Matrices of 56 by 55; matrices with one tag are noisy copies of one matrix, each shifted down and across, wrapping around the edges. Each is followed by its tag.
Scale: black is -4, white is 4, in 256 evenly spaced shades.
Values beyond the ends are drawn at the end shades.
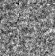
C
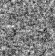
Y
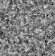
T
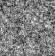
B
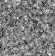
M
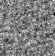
C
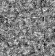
T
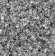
M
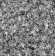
M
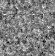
T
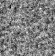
C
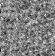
C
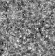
B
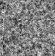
T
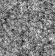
B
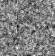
T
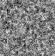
T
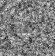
Y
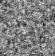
T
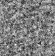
C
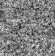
Y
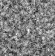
M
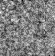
B
